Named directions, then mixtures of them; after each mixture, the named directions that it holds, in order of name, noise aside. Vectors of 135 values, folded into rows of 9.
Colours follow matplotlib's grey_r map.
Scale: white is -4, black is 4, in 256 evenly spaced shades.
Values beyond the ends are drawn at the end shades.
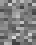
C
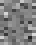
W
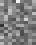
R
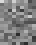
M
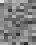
M, W.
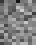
M, R.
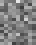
C, R.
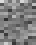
C, M, W.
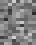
C, R.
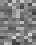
C.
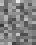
C, R.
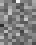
R.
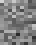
M.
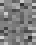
W.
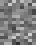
C.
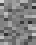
M, W.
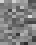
M.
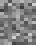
C, R.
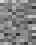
M, W.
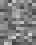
C.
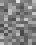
R.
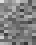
M, R, W.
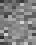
M, R, W.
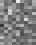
R.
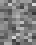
C.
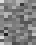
M, R, W.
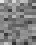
C, M, W.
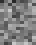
C, M.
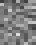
M, R, W.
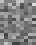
C, R, W.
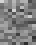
M.
